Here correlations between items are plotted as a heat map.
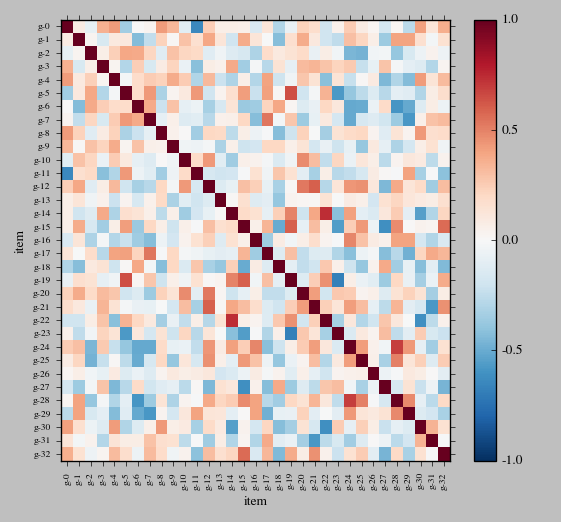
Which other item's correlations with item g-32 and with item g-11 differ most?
g-0
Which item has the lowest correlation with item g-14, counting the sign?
g-30
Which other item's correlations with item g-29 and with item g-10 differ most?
g-4
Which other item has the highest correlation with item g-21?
g-12
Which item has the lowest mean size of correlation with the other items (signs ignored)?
g-26
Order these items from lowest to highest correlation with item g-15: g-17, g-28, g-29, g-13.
g-29, g-13, g-17, g-28
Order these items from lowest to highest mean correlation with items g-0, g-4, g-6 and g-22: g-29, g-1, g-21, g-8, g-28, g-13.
g-29, g-28, g-1, g-13, g-8, g-21
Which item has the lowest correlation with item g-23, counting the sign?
g-19
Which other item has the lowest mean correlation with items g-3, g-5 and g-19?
g-23
